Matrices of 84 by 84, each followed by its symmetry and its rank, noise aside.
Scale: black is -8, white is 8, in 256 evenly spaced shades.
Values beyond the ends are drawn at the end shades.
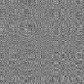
antisymmetric, rank four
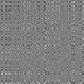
symmetric, rank two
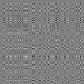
no symmetry, rank two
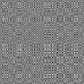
symmetric, rank two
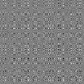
no symmetry, rank two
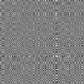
no symmetry, rank two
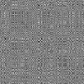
symmetric, rank four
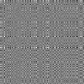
no symmetry, rank two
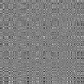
no symmetry, rank two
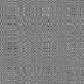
antisymmetric, rank two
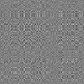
no symmetry, rank three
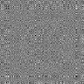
symmetric, rank four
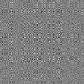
antisymmetric, rank four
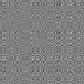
antisymmetric, rank two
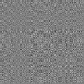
symmetric, rank four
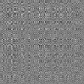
no symmetry, rank three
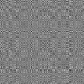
symmetric, rank two
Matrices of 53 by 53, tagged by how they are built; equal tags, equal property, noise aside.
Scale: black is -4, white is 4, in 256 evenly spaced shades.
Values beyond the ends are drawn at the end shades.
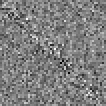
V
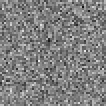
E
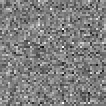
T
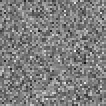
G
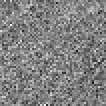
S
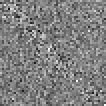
V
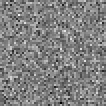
E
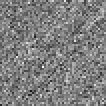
S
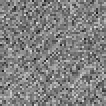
S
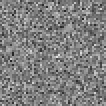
E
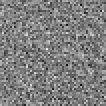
G
